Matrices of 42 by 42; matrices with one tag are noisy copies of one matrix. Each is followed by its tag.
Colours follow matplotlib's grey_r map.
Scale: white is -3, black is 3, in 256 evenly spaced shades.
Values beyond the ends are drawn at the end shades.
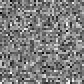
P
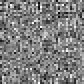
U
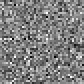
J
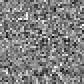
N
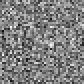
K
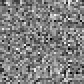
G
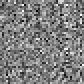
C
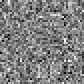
G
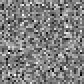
C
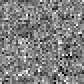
N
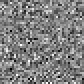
J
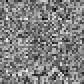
N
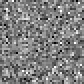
N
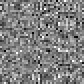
U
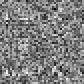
N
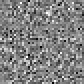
J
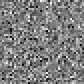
J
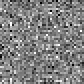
P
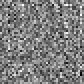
C
